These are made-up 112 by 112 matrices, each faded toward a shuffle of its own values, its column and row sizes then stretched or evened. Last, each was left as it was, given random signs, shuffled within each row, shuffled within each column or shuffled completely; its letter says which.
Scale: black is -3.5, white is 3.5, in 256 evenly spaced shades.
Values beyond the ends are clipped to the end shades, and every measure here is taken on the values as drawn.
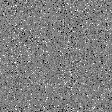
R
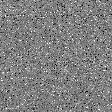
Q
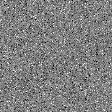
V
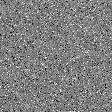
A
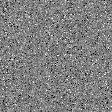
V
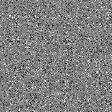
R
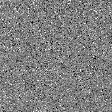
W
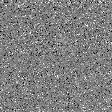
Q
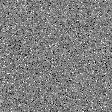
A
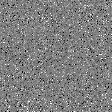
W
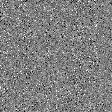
V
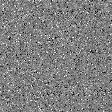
Q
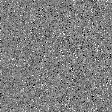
V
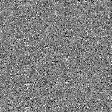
R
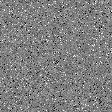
V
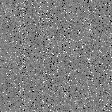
V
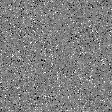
V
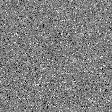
Q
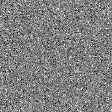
W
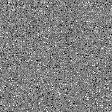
W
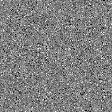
R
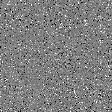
R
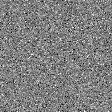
Q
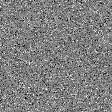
Q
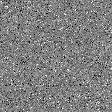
Q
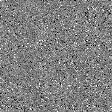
W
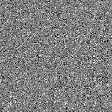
R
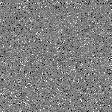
R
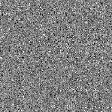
R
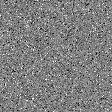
A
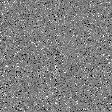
W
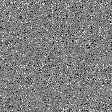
Q
